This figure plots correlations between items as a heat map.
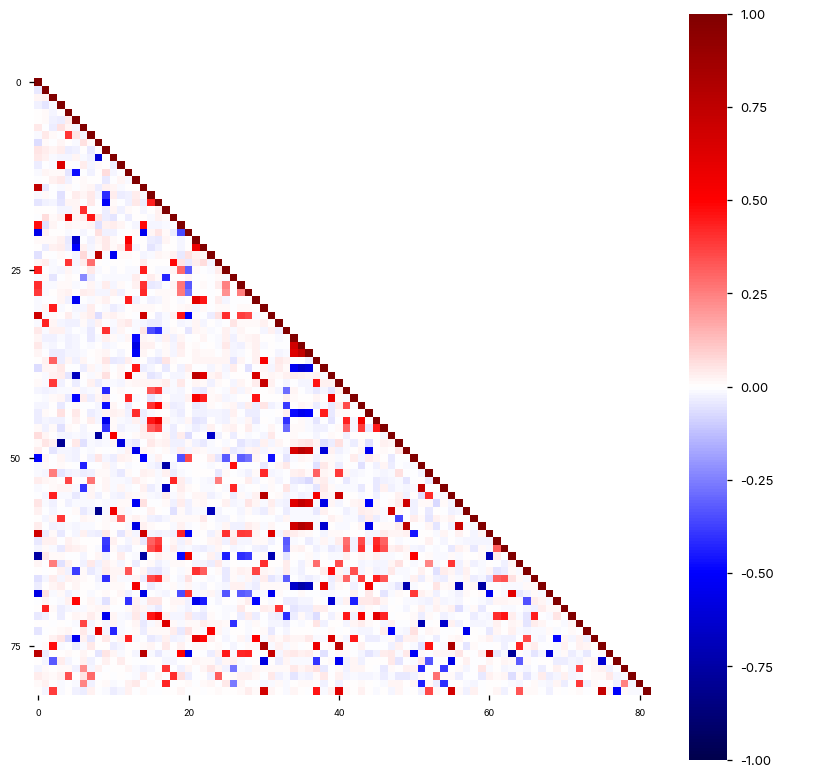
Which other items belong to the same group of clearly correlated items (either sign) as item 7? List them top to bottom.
4, 18, 24, 53, 79
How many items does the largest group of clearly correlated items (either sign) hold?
13
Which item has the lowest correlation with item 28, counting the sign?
63
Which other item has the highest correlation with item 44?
67
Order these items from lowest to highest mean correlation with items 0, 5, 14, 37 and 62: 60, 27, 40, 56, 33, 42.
42, 33, 56, 40, 27, 60
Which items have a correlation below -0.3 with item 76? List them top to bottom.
20, 50, 63, 68
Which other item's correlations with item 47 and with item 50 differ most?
8
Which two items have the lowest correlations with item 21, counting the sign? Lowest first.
5, 69
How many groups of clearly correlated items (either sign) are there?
10
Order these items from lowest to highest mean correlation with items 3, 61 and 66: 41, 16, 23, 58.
23, 58, 41, 16
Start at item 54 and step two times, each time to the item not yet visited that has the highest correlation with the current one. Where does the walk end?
26
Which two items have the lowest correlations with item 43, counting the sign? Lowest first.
9, 33
